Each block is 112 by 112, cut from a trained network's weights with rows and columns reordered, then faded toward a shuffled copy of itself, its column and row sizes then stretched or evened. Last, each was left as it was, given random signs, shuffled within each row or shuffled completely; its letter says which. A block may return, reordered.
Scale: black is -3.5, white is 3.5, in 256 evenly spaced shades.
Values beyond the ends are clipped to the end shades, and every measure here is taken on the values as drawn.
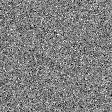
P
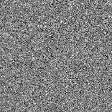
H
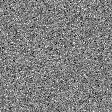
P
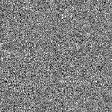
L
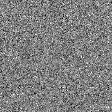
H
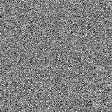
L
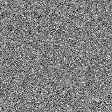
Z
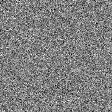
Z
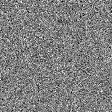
Z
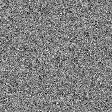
Z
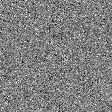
P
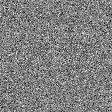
P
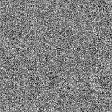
L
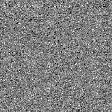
L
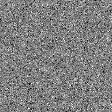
H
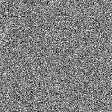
L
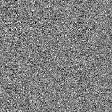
L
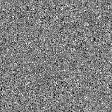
L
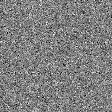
Z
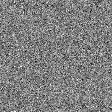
Z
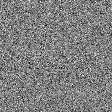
Z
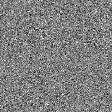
L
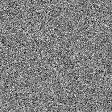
P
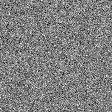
P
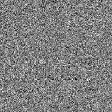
L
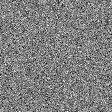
P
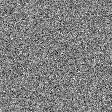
P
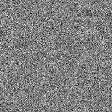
L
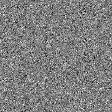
H
